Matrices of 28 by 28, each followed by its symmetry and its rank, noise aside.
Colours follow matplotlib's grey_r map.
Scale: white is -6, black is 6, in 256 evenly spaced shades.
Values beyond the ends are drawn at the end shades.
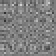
no symmetry, rank three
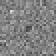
symmetric, rank five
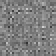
antisymmetric, rank four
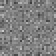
antisymmetric, rank four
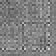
symmetric, rank three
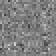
no symmetry, rank five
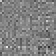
no symmetry, rank four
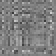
no symmetry, rank three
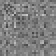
symmetric, rank four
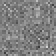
symmetric, rank five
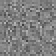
antisymmetric, rank four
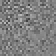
no symmetry, rank five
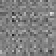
no symmetry, rank four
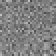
no symmetry, rank five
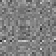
no symmetry, rank four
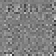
no symmetry, rank four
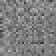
no symmetry, rank four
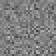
no symmetry, rank three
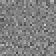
no symmetry, rank five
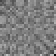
symmetric, rank three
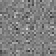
no symmetry, rank four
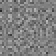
no symmetry, rank five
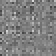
antisymmetric, rank four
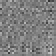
no symmetry, rank four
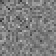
symmetric, rank five
